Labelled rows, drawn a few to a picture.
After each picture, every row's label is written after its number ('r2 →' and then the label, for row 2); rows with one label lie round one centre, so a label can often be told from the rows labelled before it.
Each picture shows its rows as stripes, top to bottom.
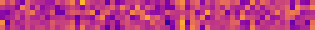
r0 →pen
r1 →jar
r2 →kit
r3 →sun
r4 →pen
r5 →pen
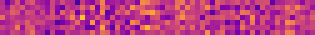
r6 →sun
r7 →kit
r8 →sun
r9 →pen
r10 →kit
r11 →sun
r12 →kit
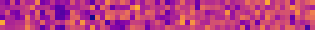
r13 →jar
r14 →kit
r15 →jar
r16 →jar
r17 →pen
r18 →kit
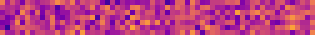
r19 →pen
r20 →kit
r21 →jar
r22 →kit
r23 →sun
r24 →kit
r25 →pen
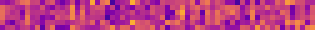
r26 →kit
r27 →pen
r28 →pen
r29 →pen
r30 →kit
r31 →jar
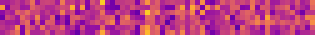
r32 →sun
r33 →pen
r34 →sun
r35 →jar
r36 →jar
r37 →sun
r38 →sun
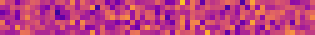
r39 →pen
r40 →kit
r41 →jar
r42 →jar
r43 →pen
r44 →sun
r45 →kit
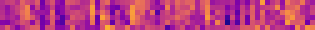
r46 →kit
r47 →kit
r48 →kit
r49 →kit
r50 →kit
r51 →jar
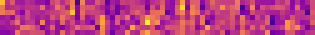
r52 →pen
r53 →pen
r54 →pen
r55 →sun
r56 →sun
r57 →kit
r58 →sun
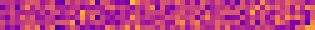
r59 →kit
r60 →jar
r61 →pen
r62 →kit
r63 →pen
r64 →jar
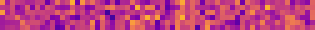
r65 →pen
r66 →jar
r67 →pen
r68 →sun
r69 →kit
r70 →kit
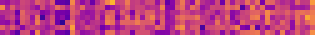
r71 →jar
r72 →pen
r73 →jar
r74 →jar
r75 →jar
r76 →pen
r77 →jar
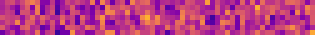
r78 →kit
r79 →jar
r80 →jar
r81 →sun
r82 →sun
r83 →kit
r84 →jar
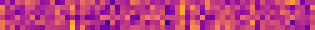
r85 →kit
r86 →pen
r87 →pen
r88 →sun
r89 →pen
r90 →pen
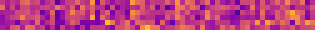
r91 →kit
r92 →pen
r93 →kit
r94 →kit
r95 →jar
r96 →sun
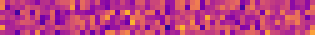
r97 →pen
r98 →pen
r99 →jar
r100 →kit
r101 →kit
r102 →pen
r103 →jar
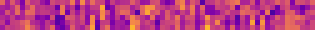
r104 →pen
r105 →sun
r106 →sun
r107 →kit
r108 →kit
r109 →kit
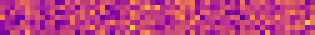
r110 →kit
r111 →sun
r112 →kit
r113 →pen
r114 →jar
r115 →kit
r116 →sun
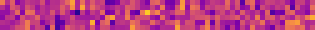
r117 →pen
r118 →pen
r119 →sun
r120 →jar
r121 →kit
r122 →kit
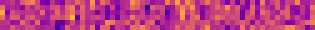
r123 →kit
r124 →pen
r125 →pen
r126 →pen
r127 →jar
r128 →kit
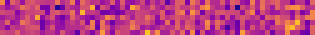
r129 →pen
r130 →kit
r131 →pen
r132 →jar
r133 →kit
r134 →kit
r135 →sun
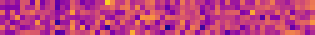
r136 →jar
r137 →jar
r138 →pen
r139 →sun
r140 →jar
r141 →pen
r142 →kit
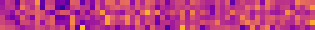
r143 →jar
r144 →jar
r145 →sun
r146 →jar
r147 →jar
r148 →pen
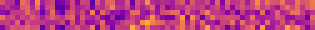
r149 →jar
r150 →jar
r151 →kit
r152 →pen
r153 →sun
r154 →kit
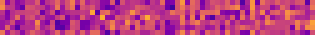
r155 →pen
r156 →pen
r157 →kit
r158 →sun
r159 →jar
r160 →jar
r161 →pen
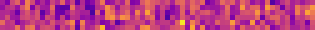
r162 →sun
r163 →jar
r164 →jar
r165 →jar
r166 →pen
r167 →sun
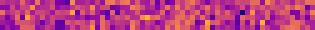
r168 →jar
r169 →kit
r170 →pen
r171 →sun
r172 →kit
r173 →kit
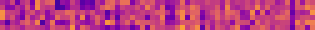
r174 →jar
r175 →jar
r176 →pen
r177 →pen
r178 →jar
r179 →pen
